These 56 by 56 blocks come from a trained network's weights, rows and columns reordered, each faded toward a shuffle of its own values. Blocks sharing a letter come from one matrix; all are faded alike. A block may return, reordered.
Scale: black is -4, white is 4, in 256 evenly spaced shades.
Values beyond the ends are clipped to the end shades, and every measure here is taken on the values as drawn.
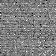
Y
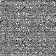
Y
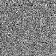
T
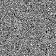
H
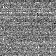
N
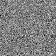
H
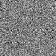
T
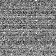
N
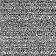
N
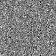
H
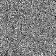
H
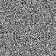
H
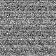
N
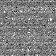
Y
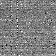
Y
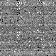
Y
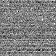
N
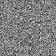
H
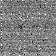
Y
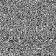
T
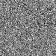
T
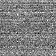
N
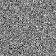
T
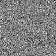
H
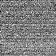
N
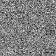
T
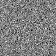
H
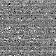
Y
